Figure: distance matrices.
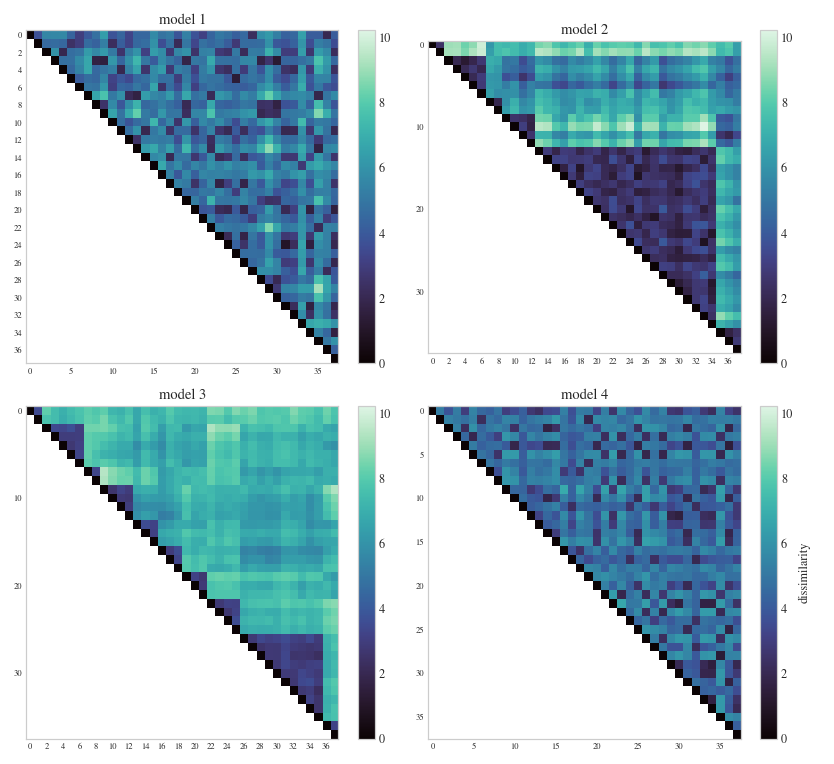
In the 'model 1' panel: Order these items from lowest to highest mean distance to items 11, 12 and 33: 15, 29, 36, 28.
15, 28, 36, 29
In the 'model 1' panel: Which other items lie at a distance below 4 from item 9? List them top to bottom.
3, 8, 19, 28, 29, 30
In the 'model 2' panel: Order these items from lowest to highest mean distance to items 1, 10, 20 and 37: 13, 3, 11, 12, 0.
11, 12, 0, 3, 13
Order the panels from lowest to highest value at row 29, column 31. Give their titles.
model 2, model 3, model 4, model 1
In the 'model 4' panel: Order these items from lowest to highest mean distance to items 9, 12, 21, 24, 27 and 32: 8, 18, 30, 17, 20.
17, 30, 20, 8, 18
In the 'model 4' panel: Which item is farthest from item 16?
9
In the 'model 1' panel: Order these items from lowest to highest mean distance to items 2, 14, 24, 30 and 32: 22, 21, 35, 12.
21, 12, 22, 35
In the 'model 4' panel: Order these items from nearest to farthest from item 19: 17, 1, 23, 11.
1, 17, 11, 23
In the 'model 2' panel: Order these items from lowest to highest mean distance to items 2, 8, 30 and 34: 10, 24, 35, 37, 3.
24, 3, 37, 35, 10
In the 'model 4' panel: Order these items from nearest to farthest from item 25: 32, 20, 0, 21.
20, 0, 32, 21
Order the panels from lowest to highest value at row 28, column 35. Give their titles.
model 4, model 3, model 2, model 1
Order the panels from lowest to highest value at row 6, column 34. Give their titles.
model 1, model 4, model 2, model 3
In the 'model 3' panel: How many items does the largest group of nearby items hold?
10
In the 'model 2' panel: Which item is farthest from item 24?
10
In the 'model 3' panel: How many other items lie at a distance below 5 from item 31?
9
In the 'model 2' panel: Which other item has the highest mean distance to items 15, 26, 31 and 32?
1
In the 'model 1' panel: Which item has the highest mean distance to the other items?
33
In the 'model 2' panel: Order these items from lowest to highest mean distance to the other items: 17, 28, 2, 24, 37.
28, 17, 24, 2, 37
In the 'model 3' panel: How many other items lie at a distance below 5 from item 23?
3
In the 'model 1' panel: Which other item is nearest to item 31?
24
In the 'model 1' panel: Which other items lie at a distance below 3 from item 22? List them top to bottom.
7, 12, 13, 35
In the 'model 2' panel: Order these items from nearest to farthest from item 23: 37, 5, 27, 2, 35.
27, 5, 2, 37, 35
